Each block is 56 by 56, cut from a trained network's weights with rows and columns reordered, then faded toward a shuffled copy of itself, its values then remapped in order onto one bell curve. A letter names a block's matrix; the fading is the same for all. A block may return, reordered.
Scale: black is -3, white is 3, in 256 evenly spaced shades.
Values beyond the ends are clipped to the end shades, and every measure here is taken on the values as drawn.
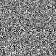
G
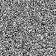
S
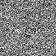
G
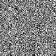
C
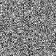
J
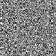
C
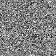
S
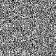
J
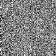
J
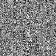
J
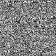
S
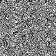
C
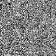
J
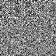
G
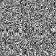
J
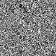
C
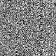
J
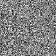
J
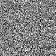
C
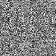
C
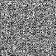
G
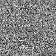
S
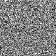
G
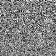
S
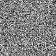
S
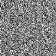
C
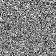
S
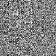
J
